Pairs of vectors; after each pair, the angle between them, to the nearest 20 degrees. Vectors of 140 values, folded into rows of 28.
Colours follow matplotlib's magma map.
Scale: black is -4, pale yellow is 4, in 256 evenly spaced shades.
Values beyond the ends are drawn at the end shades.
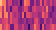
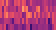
80 degrees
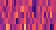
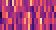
80 degrees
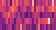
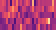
20 degrees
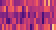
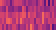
160 degrees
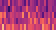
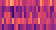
100 degrees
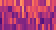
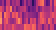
140 degrees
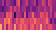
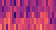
20 degrees
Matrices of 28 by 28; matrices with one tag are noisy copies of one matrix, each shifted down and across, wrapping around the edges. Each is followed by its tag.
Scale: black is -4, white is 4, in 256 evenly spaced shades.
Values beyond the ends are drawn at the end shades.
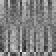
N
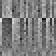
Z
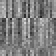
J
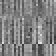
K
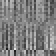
K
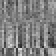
N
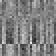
N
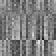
J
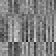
K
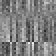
J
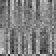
N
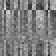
N
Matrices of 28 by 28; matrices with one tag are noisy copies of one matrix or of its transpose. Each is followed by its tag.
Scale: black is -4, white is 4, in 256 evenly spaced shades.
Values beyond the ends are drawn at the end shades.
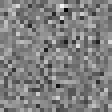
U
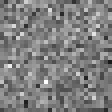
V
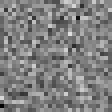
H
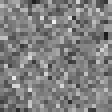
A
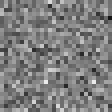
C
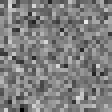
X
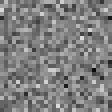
C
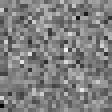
H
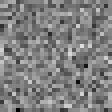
C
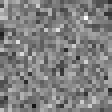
A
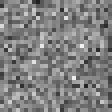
V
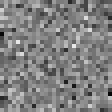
A
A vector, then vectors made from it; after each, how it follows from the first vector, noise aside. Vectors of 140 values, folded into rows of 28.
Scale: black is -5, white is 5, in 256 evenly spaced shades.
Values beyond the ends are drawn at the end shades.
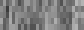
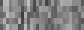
wrapped around.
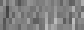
partly zeroed.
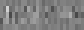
negated, partly zeroed.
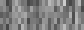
reversed, negated.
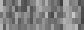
wrapped around.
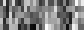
scaled up.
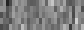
reversed, negated.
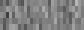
partly zeroed.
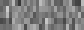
sign-scrambled.
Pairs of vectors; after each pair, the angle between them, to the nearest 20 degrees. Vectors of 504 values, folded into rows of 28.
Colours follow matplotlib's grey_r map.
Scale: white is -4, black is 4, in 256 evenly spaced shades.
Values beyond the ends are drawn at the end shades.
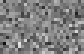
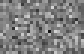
100 degrees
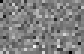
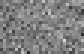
80 degrees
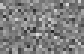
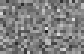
100 degrees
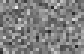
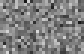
80 degrees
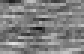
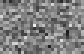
60 degrees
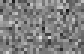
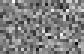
140 degrees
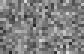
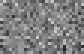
60 degrees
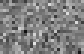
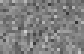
160 degrees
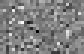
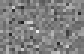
160 degrees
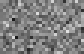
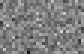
40 degrees
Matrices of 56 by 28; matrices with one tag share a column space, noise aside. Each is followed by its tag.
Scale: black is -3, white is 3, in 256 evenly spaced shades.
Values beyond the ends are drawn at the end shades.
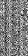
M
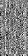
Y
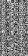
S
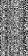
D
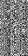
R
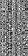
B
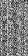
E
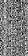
E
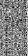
Y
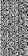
M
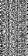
S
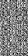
E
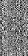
D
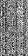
Y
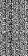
S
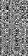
R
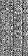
D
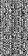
Y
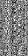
D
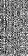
Y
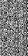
E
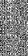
E
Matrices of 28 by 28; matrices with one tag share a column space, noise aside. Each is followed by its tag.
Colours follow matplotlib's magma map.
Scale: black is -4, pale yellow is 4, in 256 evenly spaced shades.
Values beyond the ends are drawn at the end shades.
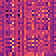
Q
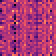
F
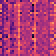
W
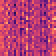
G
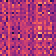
W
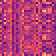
F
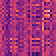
Q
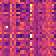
W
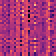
Q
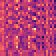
G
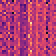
W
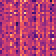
W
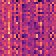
W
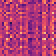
W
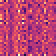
F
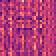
G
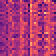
W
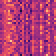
F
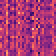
G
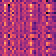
W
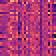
W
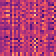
Q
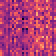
G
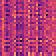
Q
